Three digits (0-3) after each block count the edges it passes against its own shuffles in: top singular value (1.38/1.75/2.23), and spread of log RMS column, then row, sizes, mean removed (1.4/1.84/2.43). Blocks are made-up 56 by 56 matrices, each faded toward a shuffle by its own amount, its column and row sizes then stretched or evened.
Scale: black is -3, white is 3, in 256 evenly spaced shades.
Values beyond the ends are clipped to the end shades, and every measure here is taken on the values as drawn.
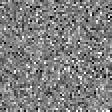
0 0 1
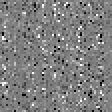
0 3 0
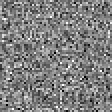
2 0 0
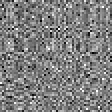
3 0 0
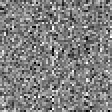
1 2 0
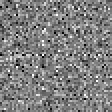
1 1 2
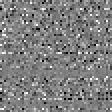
1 1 3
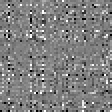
2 3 3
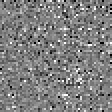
0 2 2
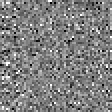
2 2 2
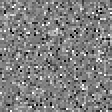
0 0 1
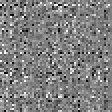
2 3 2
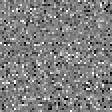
0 0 2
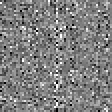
1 3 0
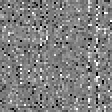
2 3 0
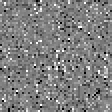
1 1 0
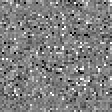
0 0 2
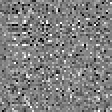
2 2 1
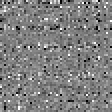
1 3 3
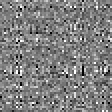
2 2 2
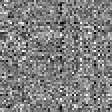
2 2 2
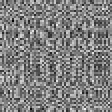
3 0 0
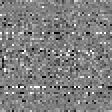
1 1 3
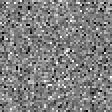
1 0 0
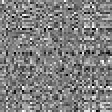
3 2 2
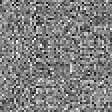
2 1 0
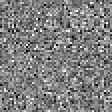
2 0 1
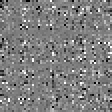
0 3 3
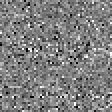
1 1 2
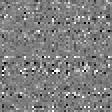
1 2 3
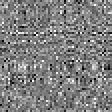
3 1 2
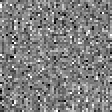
1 2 1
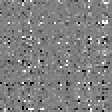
1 3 3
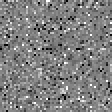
0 0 1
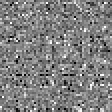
2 1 2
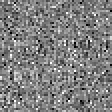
1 1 0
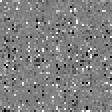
0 3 2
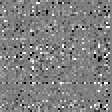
1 3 3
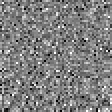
2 0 1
